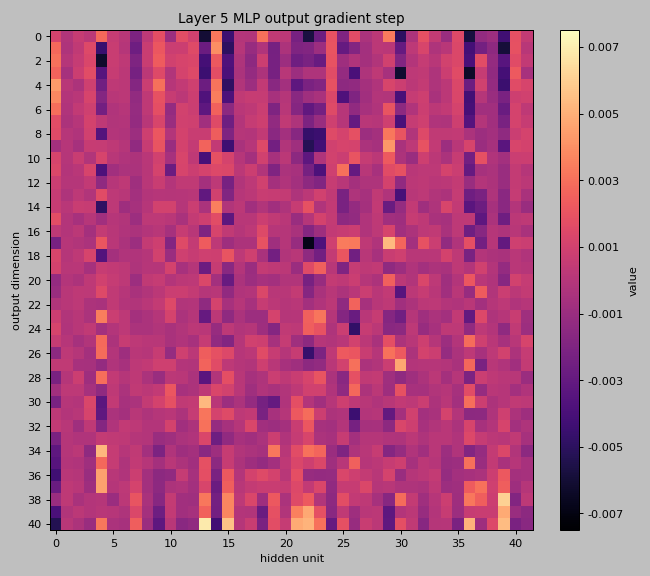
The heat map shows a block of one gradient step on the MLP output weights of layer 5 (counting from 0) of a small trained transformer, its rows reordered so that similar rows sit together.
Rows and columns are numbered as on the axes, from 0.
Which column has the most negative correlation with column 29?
22
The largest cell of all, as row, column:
40, 13
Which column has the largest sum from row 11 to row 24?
14
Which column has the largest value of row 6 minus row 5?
25
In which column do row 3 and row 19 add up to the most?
0
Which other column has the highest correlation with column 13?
36
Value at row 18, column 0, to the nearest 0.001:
0.001
